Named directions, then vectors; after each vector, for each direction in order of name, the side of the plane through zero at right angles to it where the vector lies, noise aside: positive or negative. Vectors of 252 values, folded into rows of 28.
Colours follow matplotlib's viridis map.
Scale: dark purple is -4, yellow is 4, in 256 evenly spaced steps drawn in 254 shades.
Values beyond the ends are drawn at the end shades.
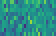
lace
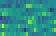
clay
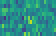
positive, positive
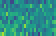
positive, negative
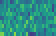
positive, negative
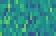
negative, negative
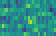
positive, positive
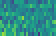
positive, negative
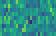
negative, negative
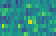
positive, positive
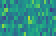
positive, positive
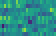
negative, negative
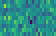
negative, negative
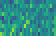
positive, negative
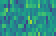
positive, positive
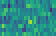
positive, positive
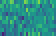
negative, positive
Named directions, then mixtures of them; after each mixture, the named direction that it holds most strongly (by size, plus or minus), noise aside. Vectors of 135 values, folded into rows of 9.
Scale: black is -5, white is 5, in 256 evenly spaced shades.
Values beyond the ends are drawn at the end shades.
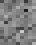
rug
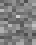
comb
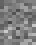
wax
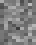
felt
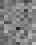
rug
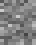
comb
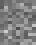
wax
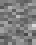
comb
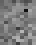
rug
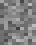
felt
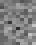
wax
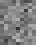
felt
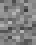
wax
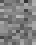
comb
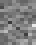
wax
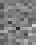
wax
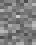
comb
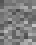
wax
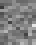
wax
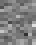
comb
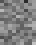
comb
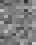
rug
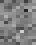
rug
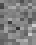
felt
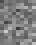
wax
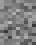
wax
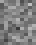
felt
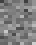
rug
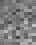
wax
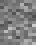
wax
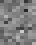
rug
